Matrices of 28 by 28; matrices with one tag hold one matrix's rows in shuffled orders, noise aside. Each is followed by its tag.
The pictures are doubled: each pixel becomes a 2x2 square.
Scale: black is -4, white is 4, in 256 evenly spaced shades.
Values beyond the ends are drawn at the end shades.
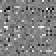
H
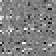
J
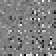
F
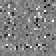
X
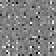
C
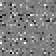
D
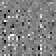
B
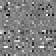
H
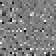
D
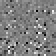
X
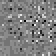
F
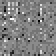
B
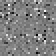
X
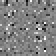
X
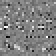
H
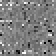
J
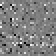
D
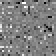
J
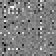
B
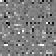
H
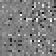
F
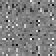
C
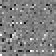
D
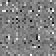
C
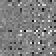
F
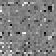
J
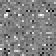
H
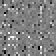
B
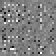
B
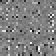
C
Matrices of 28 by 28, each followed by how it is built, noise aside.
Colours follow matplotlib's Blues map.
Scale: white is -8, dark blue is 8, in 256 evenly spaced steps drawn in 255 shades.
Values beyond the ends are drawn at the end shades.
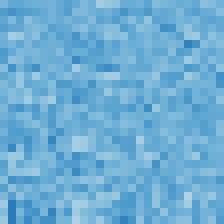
low rank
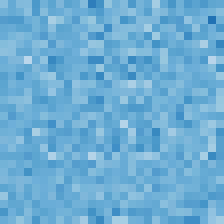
low rank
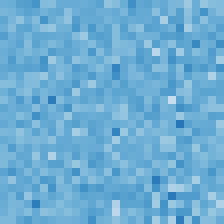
uneven columns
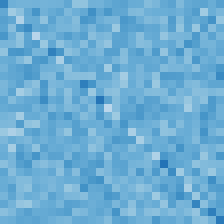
diagonal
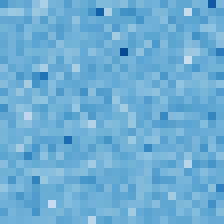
sparse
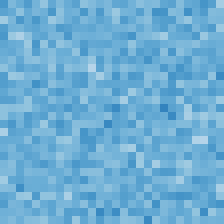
noise
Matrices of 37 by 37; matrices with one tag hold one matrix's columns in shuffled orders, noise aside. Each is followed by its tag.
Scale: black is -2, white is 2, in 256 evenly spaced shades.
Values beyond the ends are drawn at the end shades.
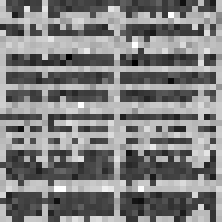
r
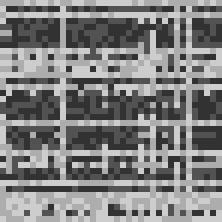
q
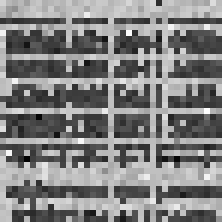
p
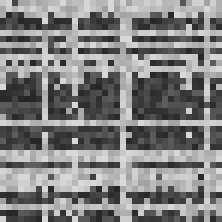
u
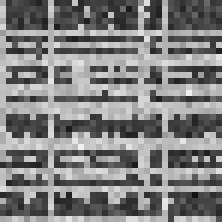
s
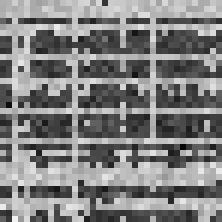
p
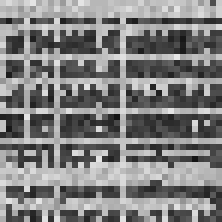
p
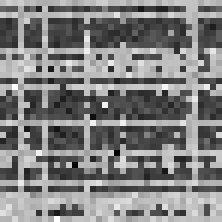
q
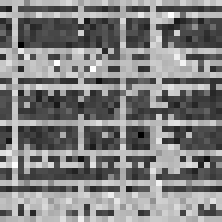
q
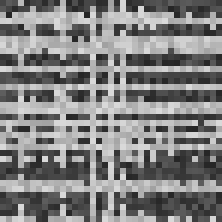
r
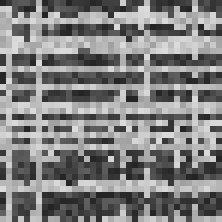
r
